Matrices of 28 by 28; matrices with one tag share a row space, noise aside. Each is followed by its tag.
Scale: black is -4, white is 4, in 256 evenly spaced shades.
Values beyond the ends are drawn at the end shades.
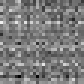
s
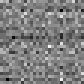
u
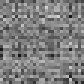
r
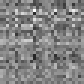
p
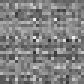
p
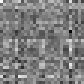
r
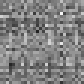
u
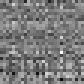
u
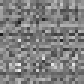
s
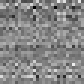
p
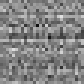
u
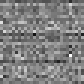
r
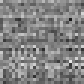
r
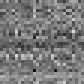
p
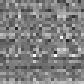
p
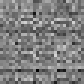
p
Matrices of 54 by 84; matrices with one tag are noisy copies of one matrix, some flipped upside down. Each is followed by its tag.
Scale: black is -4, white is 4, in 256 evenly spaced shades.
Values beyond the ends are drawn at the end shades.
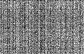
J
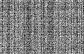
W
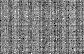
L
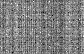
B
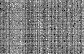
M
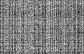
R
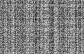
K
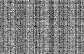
K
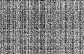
J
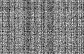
W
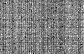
B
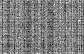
W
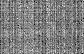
R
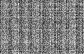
L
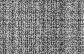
B
